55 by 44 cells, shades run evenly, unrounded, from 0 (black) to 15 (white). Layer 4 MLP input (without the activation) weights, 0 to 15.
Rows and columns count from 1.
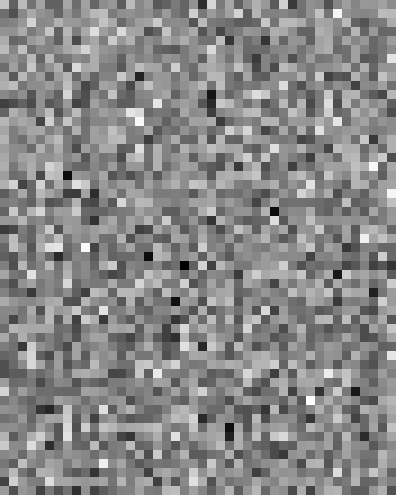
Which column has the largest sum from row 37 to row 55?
22
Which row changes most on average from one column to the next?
36
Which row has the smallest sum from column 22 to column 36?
51
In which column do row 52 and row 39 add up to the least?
23
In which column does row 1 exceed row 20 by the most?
8
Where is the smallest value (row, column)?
30, 21
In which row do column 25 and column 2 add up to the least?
26
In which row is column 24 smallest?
11
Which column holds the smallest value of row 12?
24
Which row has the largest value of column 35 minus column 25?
45
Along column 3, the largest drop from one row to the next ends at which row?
39
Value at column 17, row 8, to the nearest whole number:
10
